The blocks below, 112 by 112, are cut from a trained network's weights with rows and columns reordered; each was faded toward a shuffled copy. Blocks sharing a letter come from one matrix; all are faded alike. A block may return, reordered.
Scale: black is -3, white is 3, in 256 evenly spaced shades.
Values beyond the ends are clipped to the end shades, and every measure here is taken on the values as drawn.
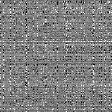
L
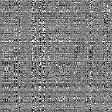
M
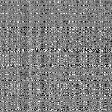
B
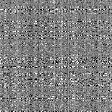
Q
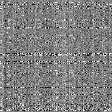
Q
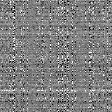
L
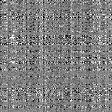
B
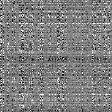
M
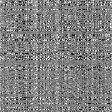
B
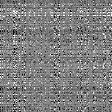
M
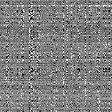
L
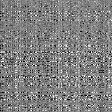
B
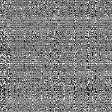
L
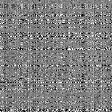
B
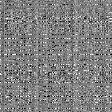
Q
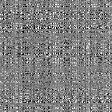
B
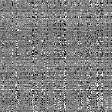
L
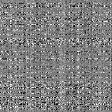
B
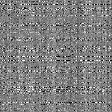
Q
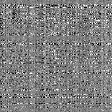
Q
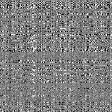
B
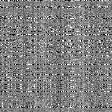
Q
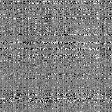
Q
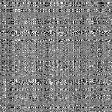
B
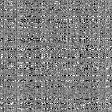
Q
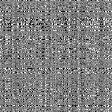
B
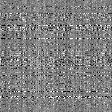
Q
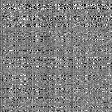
Q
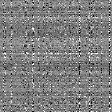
L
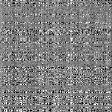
B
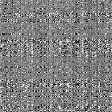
B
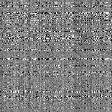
Q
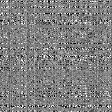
Q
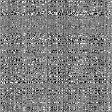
Q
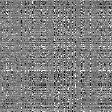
M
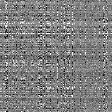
M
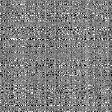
Q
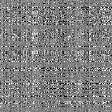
B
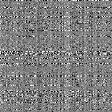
Q
